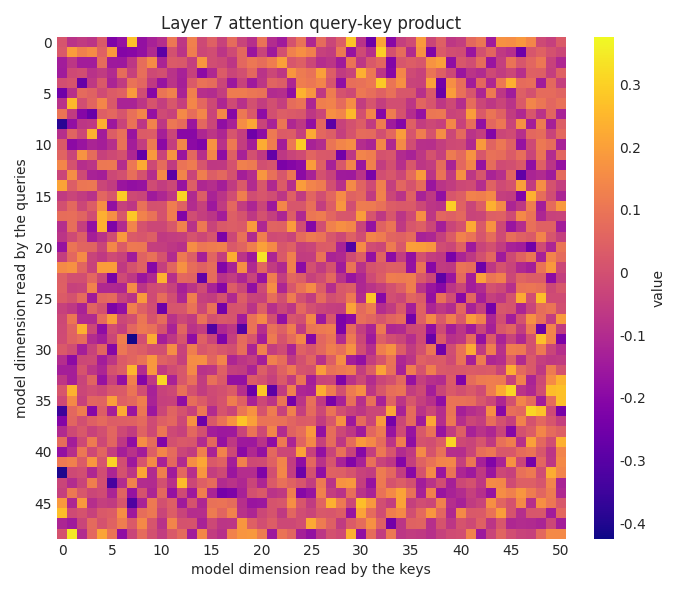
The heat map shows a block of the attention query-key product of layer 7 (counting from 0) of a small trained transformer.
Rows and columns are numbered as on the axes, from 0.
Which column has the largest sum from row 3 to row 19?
29
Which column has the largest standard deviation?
7
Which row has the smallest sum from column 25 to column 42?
21
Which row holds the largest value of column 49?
34
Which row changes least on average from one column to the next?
19
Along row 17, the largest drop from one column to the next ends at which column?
12
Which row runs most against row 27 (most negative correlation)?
43
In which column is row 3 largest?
30
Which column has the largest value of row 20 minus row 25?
37
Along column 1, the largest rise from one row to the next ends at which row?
48
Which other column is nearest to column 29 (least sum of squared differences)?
49
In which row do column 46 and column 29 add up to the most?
0
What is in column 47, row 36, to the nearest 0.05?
0.3
